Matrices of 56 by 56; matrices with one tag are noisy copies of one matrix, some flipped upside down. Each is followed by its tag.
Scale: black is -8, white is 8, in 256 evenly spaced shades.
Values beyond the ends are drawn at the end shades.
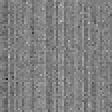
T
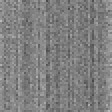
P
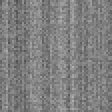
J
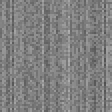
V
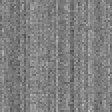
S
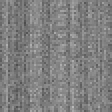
J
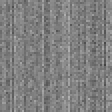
V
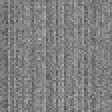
T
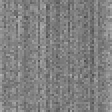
P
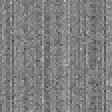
V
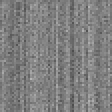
S
